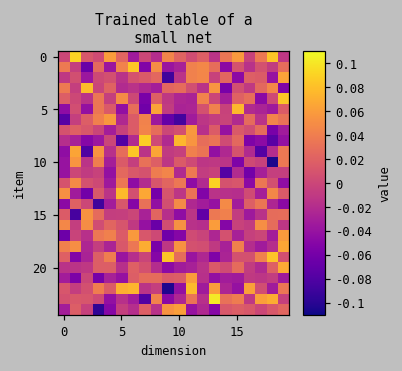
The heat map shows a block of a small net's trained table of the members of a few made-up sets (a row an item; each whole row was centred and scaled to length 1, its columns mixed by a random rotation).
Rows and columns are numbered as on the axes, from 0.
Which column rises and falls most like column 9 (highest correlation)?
10
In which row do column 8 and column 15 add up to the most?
5
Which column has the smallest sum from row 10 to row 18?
12
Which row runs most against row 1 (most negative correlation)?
14
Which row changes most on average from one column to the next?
9
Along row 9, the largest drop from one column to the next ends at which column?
2
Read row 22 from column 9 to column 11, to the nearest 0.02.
-0.1 -0.04 0.08
